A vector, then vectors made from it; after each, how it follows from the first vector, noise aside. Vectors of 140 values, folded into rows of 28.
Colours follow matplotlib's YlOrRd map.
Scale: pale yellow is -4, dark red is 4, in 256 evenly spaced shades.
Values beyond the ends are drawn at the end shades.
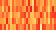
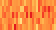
wrapped around, partly zeroed.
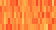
wrapped around, shrunk.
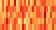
reversed, negated.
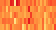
reversed, partly zeroed.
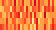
wrapped around, negated.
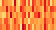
reversed, negated.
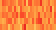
wrapped around, shrunk.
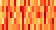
reversed, negated.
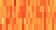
reversed, negated, shrunk.
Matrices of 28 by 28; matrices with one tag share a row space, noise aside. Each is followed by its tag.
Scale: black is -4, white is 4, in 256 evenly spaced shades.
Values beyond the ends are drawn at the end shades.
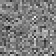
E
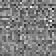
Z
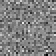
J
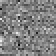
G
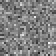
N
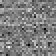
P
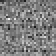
P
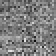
P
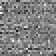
G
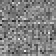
G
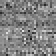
P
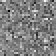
E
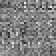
Z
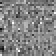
G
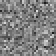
E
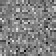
J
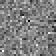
N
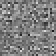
E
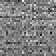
P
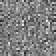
J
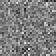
J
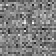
P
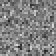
E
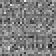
Z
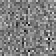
J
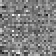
G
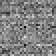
Z
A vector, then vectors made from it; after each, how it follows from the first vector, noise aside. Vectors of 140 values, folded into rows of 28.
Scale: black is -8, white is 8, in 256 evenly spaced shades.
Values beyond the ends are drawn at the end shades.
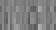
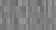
reversed, negated, shrunk.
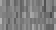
wrapped around.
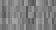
wrapped around.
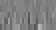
partly zeroed.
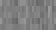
reversed, negated, shrunk.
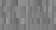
reversed, negated, shrunk.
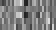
wrapped around, negated, scaled up.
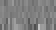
partly zeroed.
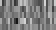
reversed, negated, scaled up.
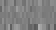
partly zeroed.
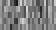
reversed, negated, scaled up.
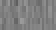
reversed, negated, shrunk.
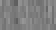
reversed, negated, shrunk.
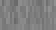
reversed, negated, shrunk.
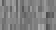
wrapped around, negated.
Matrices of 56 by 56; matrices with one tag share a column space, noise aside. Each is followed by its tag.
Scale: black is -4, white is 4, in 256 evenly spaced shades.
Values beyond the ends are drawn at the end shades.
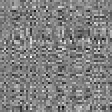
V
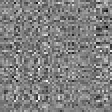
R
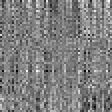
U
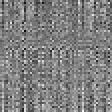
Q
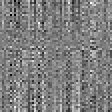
Q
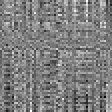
Q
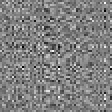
R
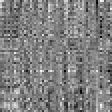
U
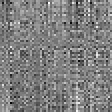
Q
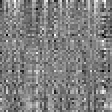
U
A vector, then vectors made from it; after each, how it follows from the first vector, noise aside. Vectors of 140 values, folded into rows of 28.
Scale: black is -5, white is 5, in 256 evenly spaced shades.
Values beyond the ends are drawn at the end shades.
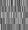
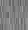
wrapped around, negated, shrunk.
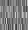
reversed.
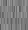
wrapped around, negated, shrunk.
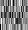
negated, scaled up.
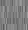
wrapped around, negated, shrunk.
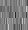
reversed, negated, partly zeroed.
